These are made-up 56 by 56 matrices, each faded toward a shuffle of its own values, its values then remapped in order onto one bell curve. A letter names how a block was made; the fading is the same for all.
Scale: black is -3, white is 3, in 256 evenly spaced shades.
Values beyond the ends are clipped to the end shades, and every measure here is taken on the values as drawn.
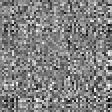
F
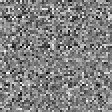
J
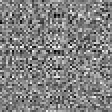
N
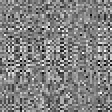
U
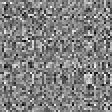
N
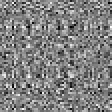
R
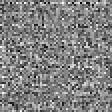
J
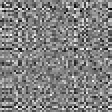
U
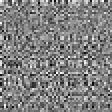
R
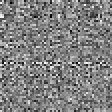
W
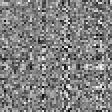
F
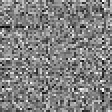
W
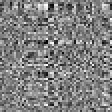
R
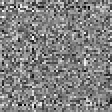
J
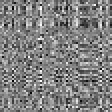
U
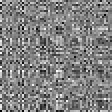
U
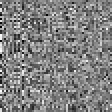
F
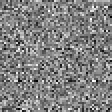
J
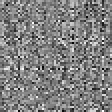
F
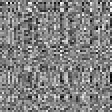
R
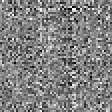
W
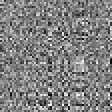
R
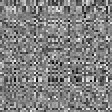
U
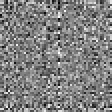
W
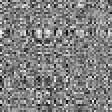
R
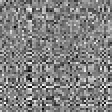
U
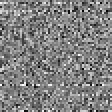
J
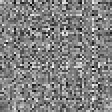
F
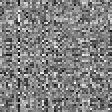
F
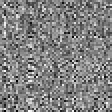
W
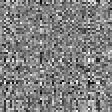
F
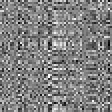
U
